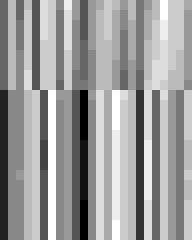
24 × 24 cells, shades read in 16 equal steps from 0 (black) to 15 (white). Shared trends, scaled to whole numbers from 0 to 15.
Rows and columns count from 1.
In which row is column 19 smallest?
1
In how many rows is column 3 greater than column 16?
4
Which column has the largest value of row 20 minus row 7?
5
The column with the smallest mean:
11
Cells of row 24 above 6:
18
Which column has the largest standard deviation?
6
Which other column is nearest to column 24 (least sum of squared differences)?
17
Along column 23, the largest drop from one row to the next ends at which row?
10
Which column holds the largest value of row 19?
7
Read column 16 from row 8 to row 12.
6 6 13 12 12
